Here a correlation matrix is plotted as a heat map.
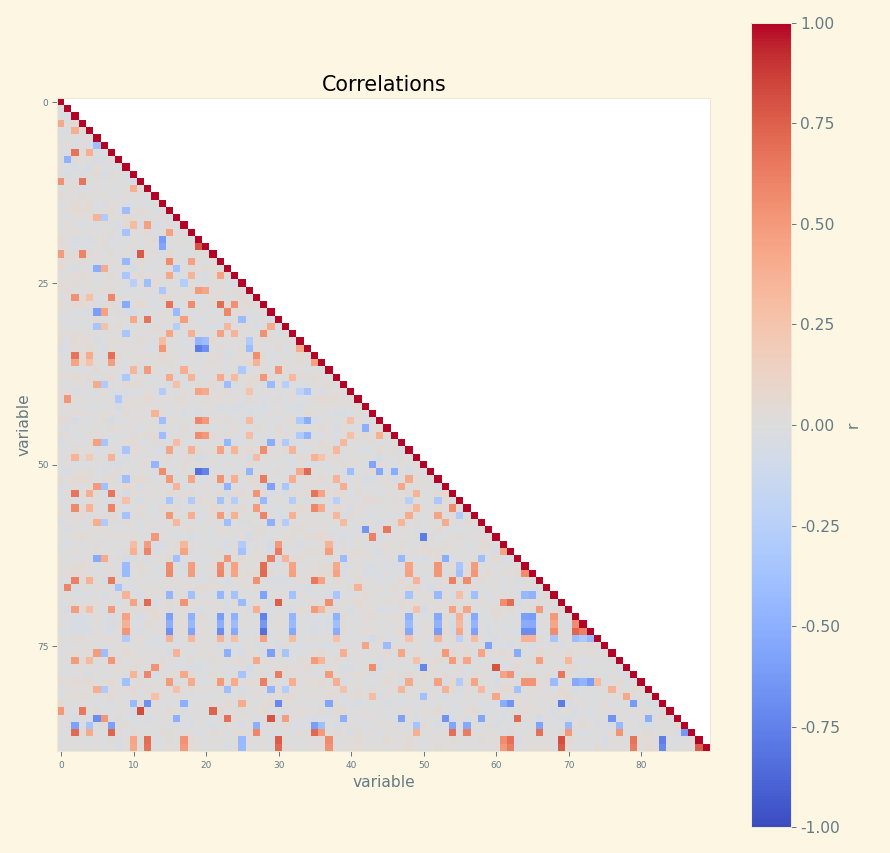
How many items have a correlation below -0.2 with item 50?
5
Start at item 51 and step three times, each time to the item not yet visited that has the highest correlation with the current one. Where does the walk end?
33
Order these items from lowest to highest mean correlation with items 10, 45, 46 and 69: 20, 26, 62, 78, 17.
78, 26, 20, 17, 62
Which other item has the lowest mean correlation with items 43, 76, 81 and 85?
50
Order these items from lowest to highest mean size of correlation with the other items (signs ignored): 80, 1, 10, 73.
1, 10, 80, 73
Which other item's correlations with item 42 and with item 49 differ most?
59
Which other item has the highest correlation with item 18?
28
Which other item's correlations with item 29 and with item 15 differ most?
85
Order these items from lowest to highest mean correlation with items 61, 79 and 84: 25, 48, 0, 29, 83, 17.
83, 25, 29, 48, 0, 17
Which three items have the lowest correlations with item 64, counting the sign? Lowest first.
73, 71, 72
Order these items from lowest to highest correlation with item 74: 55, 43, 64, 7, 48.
55, 43, 7, 48, 64
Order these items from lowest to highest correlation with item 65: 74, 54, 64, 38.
54, 74, 38, 64
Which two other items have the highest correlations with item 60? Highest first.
78, 43
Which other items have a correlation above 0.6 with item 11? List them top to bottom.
3, 21, 84
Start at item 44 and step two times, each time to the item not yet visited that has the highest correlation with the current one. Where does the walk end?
20
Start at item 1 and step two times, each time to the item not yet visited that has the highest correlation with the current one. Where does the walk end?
41
